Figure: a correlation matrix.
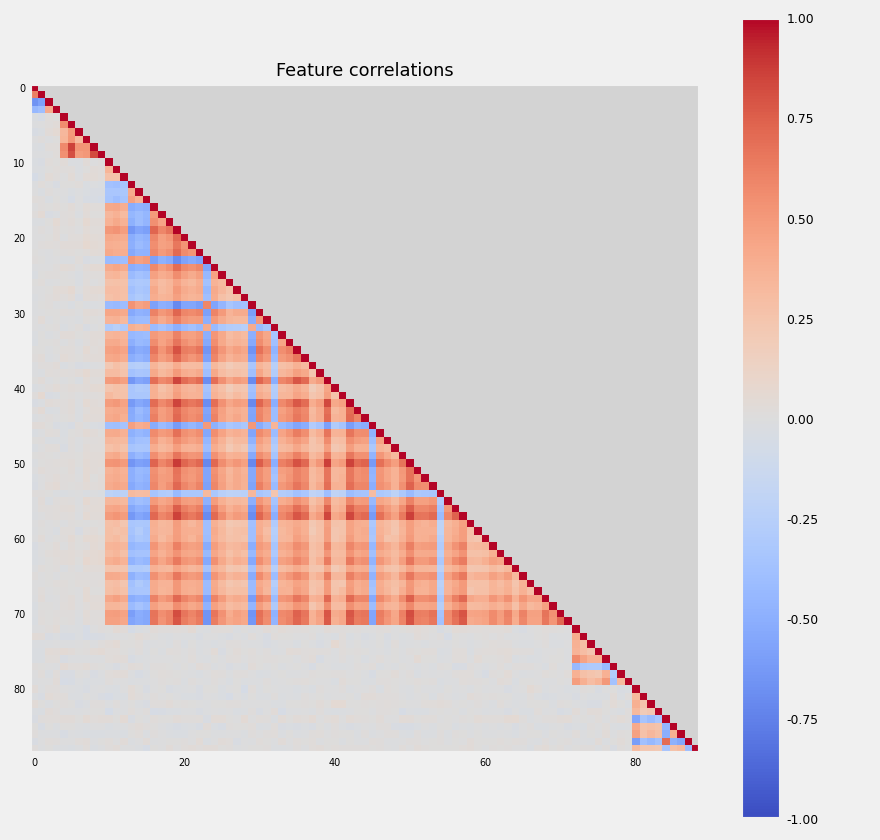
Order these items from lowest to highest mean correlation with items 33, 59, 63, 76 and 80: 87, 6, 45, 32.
45, 32, 87, 6
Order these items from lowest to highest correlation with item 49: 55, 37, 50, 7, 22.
7, 37, 55, 22, 50
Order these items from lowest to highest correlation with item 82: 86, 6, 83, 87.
87, 6, 83, 86
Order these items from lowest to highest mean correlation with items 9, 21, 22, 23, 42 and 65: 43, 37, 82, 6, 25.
82, 6, 37, 25, 43
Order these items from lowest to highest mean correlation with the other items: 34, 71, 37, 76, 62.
76, 37, 62, 34, 71
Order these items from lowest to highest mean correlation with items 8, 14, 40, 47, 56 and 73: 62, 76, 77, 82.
77, 82, 76, 62
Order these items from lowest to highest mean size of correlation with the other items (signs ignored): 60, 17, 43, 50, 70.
60, 17, 43, 70, 50
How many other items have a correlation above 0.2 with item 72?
6
